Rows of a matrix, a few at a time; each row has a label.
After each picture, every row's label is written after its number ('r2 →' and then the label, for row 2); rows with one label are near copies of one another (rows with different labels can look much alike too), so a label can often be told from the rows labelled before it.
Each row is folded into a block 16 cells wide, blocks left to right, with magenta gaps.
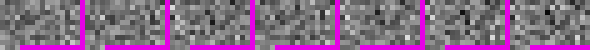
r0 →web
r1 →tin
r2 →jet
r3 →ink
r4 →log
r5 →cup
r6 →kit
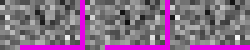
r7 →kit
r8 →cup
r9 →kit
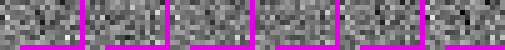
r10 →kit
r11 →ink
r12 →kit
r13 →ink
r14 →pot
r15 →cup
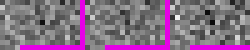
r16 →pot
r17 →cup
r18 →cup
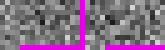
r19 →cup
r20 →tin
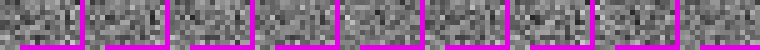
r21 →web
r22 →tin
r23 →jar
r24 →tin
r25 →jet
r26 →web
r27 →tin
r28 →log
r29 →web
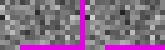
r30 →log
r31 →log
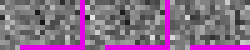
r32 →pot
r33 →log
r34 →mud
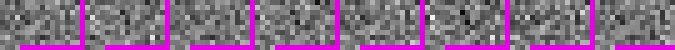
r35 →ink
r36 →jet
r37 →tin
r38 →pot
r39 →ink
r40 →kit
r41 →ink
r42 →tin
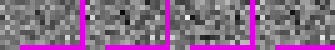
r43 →kit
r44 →cup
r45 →jar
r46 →cup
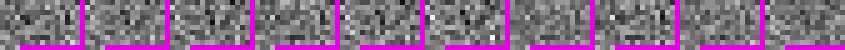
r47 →tin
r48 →pot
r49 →pot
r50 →jar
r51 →jet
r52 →kit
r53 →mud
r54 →mud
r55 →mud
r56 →log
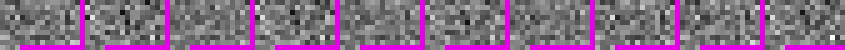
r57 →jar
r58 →jet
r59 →ink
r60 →log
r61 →web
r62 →cup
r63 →ink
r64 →jar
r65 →web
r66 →kit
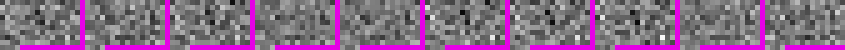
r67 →log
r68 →mud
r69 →pot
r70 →mud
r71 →tin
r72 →jet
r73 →kit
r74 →cup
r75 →tin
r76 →ink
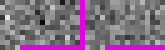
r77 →pot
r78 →mud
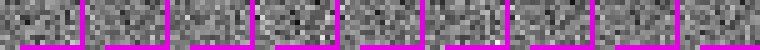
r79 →tin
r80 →cup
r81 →tin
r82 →log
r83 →cup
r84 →web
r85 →jet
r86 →jet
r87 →pot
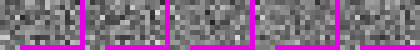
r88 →jar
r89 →web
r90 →kit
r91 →jet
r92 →mud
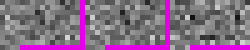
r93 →kit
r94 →kit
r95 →jar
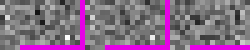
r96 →kit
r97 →kit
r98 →tin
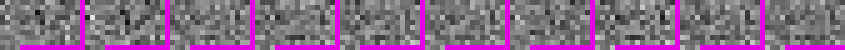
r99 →cup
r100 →jet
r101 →ink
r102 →jar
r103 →web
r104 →tin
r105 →pot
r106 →jar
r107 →mud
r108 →mud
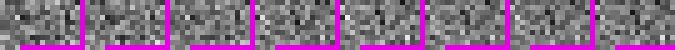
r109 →mud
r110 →web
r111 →jar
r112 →pot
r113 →jet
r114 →jet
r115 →jet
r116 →jet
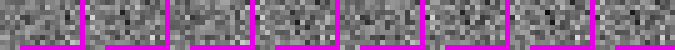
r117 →tin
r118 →kit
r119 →web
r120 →cup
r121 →tin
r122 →pot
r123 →cup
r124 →cup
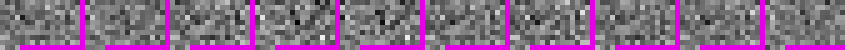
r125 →jar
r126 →log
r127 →tin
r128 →kit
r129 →jet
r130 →ink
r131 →ink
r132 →mud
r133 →ink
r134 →pot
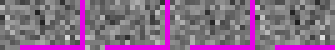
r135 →kit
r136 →tin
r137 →pot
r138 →kit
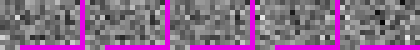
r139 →mud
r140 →jar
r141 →mud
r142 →log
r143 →cup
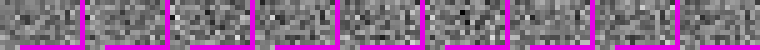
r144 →tin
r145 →log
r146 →log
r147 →tin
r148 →ink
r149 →cup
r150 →jar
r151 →web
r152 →web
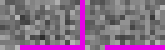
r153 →mud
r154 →web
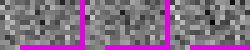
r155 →pot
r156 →cup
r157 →pot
